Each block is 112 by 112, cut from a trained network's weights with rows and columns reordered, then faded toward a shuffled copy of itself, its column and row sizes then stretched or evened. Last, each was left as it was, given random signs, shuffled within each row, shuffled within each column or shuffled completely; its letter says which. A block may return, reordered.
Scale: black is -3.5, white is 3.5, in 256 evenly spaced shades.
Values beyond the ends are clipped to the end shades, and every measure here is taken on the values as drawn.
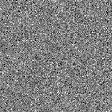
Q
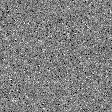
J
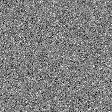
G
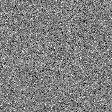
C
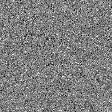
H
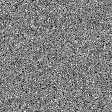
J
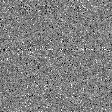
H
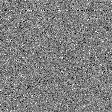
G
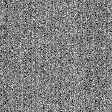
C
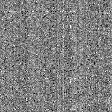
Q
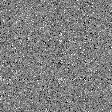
H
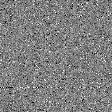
H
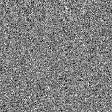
Q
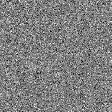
Q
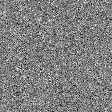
C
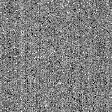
Q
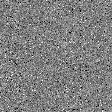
C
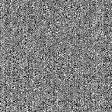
Q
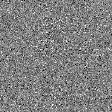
H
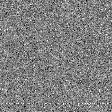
H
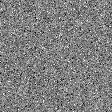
J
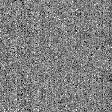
Q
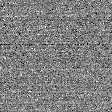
G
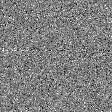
G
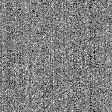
Q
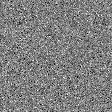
J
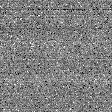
G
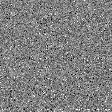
H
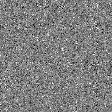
H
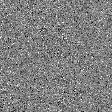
C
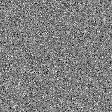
G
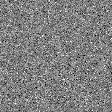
G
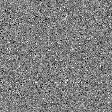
H
